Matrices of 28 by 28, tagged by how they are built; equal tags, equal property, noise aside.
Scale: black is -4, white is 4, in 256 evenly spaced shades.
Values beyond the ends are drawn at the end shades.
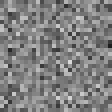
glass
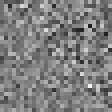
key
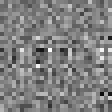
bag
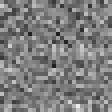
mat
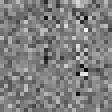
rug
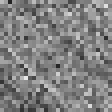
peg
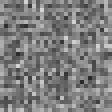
mat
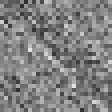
peg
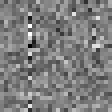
rug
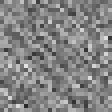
peg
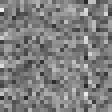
glass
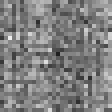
mat
